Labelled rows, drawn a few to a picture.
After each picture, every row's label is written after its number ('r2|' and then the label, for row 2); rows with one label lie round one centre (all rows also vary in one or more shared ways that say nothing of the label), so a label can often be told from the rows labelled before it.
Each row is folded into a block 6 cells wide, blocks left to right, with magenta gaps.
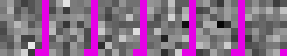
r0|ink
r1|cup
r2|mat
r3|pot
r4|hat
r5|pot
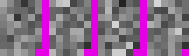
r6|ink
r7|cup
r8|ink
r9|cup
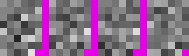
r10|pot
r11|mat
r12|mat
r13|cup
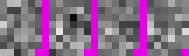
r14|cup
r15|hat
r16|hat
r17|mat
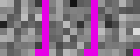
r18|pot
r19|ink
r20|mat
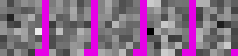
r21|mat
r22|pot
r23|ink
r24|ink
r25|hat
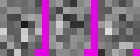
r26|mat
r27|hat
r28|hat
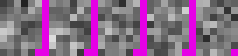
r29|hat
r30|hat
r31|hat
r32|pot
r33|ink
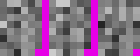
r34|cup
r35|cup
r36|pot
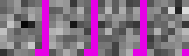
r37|hat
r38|hat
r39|pot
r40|pot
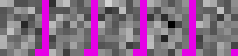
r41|hat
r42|cup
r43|cup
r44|hat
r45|cup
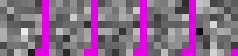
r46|mat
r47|pot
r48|pot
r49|mat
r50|ink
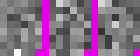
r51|mat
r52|cup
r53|ink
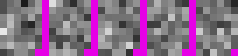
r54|hat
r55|ink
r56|hat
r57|pot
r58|mat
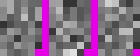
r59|pot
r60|ink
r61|cup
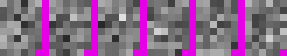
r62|hat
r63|pot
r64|pot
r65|hat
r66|ink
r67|mat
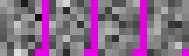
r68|ink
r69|cup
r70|hat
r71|hat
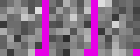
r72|pot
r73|pot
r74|ink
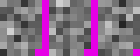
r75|hat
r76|cup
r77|hat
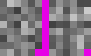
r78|cup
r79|pot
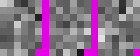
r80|ink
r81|mat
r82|hat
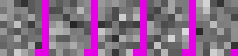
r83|ink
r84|hat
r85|pot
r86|mat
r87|ink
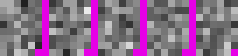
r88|ink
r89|pot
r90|hat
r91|mat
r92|pot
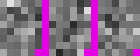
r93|cup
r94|pot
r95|mat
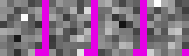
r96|pot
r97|pot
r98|hat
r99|cup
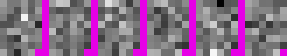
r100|pot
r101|cup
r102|cup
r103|cup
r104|ink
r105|pot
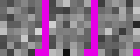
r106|mat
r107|cup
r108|pot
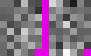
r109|mat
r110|ink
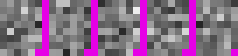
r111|pot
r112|cup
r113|pot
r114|mat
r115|pot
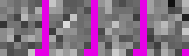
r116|pot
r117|ink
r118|ink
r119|ink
